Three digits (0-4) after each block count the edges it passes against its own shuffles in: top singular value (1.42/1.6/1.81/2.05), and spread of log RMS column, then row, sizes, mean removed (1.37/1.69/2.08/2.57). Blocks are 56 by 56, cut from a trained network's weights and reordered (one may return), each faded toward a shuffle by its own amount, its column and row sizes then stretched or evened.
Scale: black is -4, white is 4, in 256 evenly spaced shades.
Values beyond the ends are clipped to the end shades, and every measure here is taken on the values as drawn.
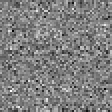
2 1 2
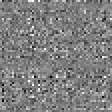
2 2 4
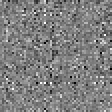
1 3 2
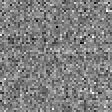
1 0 2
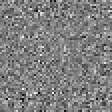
2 2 4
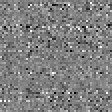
0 2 4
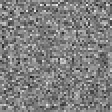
3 0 2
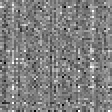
3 2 2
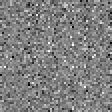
0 2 1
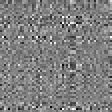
4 3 4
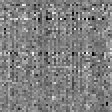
3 1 3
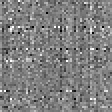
2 1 3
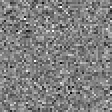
1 1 2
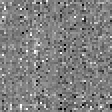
0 3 1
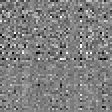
3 3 4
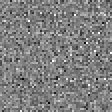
0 0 2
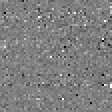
0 1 2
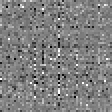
1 3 2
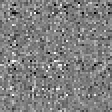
2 2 3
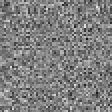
3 1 0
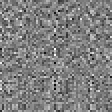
4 3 2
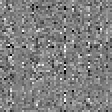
0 4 2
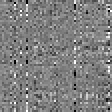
4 4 2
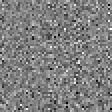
2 3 2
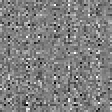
1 4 3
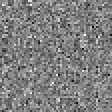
1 1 0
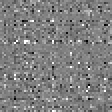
0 3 4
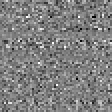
0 1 4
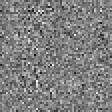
0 3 1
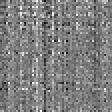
4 3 3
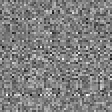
4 1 4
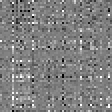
3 4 4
